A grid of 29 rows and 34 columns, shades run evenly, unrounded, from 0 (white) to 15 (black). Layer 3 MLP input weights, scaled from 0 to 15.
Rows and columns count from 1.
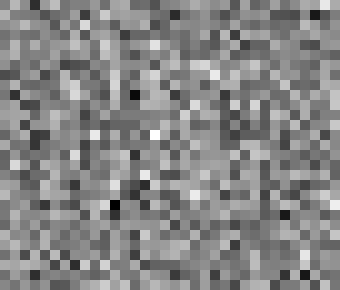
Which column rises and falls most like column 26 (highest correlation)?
21
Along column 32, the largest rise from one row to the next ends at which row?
2
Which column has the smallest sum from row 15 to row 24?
20
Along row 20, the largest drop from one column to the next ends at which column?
28
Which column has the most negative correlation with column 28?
27
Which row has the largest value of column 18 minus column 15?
18
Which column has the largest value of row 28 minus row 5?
4
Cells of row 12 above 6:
21
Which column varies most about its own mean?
12
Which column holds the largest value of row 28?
31
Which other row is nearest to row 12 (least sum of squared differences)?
17
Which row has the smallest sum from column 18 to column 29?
7
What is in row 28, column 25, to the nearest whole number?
9
